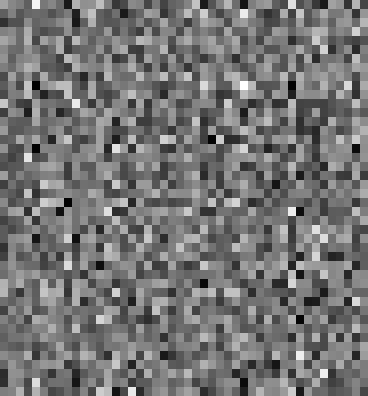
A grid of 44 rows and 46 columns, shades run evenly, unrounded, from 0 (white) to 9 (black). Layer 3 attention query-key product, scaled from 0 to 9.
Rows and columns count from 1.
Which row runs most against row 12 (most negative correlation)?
27
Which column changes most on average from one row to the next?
45
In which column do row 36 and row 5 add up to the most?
38
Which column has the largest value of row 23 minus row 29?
9
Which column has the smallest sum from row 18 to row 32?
14
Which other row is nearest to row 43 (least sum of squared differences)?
13
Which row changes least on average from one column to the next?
39
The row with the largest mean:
20
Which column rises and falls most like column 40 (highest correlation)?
36
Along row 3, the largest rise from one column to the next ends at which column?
10
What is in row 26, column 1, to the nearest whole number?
6
